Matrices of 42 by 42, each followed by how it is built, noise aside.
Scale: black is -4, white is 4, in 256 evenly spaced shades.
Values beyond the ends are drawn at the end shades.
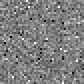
sparse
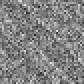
Toeplitz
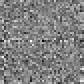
low rank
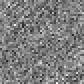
Hankel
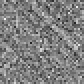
Toeplitz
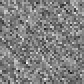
Toeplitz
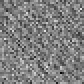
Toeplitz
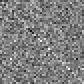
diagonal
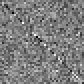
diagonal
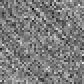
Toeplitz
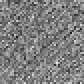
Hankel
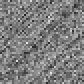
Hankel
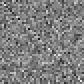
diagonal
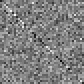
diagonal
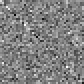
diagonal
